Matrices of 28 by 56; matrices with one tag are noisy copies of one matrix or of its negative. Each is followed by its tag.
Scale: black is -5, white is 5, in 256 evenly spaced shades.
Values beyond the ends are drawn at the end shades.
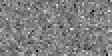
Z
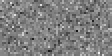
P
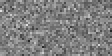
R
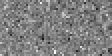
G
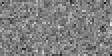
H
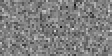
Z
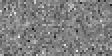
R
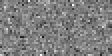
G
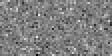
H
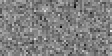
Z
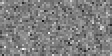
H
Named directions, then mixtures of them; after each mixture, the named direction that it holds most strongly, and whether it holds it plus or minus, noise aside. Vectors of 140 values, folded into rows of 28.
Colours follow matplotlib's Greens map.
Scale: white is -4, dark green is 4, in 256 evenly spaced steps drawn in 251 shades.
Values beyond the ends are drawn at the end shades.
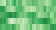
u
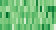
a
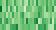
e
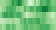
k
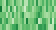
e, plus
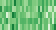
a, minus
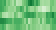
k, minus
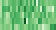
a, minus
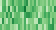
e, minus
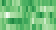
u, minus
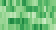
u, minus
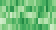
u, minus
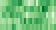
k, plus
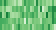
a, plus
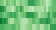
u, plus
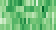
k, plus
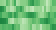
u, plus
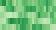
u, minus
